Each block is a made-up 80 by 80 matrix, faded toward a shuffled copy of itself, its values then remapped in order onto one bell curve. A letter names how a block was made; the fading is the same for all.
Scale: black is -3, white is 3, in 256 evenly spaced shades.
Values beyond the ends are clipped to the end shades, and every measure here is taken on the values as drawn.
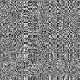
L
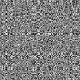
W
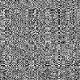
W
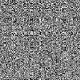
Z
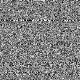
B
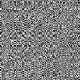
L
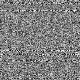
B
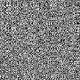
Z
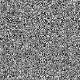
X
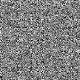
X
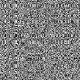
W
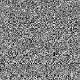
X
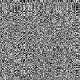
W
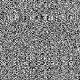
Z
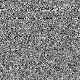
B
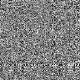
X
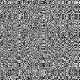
L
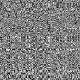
W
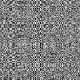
L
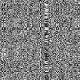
W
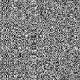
Z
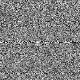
B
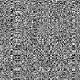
W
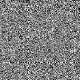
X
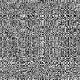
W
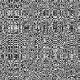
L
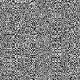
W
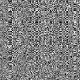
L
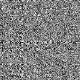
X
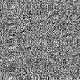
Z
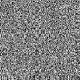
Z
